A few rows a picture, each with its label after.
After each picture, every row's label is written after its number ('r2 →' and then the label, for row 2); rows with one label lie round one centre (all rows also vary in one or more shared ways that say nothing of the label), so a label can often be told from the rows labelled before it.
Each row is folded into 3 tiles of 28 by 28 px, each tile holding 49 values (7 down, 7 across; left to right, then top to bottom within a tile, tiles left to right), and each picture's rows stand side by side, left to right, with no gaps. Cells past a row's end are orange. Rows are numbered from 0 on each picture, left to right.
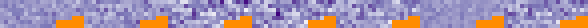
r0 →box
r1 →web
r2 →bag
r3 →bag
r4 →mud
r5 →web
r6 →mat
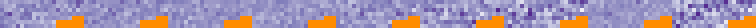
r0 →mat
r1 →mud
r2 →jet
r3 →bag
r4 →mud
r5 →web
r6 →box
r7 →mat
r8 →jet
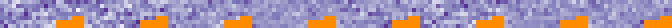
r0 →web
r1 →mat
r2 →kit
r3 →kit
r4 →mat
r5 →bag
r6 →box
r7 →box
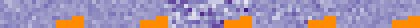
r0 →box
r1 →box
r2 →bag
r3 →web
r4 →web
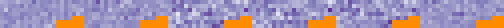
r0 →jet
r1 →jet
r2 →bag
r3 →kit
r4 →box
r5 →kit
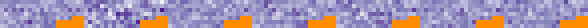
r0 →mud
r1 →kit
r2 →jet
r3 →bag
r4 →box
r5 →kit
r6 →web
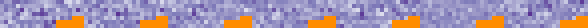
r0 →bag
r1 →kit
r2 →jet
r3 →bag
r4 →kit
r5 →box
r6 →bag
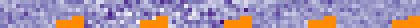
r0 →jet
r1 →bag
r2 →bag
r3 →mat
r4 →web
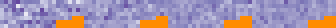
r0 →mud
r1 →kit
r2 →box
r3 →jet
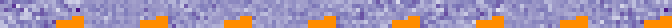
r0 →bag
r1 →web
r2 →web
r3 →kit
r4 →kit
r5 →mud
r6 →mud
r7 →kit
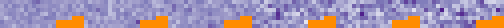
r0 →mud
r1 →web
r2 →bag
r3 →bag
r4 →mat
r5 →bag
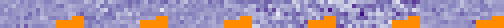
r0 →box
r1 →web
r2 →web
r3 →mud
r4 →mat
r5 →web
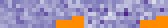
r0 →box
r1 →web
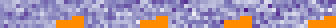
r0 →box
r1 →mat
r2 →kit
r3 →web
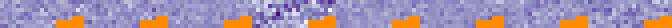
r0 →mud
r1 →mud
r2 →box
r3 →jet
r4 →web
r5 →mud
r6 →mat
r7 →mat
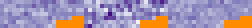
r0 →jet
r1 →jet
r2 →kit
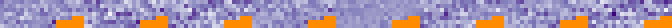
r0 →web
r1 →box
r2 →box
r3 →kit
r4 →mat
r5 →jet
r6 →mat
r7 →mat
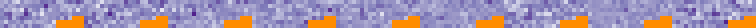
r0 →box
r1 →web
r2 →jet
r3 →jet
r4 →bag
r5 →kit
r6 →kit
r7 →mud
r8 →web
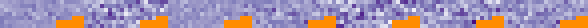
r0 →jet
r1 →box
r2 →web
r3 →web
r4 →kit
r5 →web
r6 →web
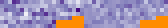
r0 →box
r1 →web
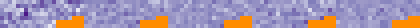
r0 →kit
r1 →bag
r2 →bag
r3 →box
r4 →mat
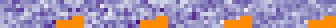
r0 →mat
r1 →bag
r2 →mud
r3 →box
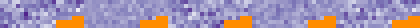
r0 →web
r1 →bag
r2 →mat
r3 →kit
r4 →box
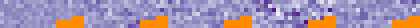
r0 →box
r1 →box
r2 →mat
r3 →jet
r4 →box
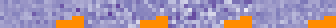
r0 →kit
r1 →jet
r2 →box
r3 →mat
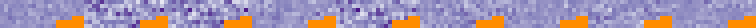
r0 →jet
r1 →mud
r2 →bag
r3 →mud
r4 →mat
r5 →kit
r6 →jet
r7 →kit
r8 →jet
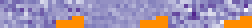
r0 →mud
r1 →jet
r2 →mud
